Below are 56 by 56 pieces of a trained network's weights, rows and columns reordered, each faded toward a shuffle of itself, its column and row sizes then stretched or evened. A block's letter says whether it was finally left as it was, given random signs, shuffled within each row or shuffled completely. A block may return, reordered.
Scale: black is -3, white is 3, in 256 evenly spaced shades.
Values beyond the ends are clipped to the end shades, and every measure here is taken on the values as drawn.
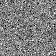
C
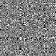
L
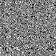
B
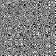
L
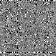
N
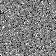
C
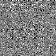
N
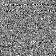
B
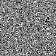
N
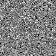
B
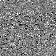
B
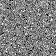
C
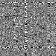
L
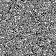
C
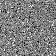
C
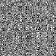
L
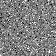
C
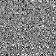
N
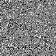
N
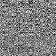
L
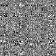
L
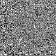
N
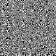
N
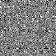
N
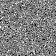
C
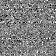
B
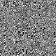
N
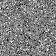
C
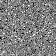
C
